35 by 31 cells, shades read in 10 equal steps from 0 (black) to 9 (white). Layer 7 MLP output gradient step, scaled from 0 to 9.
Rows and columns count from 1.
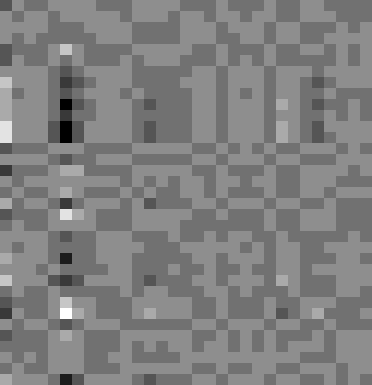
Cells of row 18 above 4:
15
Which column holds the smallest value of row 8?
6
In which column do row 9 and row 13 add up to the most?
1
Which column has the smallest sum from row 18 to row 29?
22
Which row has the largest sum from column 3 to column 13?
29
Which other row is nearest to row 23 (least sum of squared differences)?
4
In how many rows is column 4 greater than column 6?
16
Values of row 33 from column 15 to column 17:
4 5 5
